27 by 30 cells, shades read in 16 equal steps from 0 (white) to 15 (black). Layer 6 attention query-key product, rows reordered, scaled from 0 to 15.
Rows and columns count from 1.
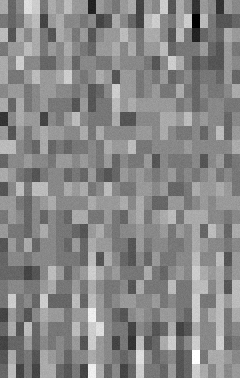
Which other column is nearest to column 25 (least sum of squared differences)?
28
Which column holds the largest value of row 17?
11
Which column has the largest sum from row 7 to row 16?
4
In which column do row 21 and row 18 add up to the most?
17
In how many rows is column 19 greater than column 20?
8
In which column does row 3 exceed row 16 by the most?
25
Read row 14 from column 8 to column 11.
7 5 6 5
